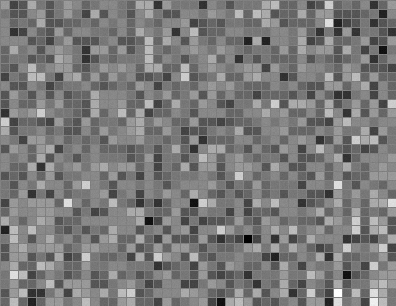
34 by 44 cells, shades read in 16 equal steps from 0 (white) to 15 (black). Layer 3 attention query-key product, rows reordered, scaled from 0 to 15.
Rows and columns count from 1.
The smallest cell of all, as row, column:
33, 38
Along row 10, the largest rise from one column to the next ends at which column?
42
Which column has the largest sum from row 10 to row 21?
18
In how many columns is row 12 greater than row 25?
17
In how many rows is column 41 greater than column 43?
16
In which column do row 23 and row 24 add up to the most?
22
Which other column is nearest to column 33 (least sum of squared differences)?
20
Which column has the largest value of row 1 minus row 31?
2
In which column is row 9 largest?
32
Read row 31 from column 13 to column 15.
5 9 8
